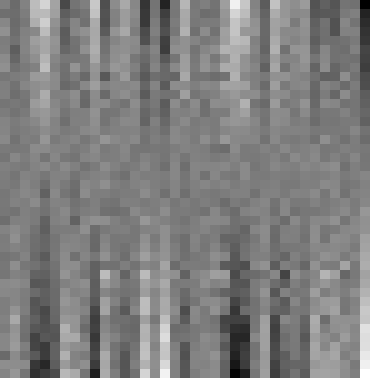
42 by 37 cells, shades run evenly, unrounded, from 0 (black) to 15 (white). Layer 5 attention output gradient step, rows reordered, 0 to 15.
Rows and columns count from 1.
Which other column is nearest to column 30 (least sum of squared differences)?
12
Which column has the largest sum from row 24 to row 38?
37
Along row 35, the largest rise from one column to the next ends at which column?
11
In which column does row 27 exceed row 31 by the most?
29
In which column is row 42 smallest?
24
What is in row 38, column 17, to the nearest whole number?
13
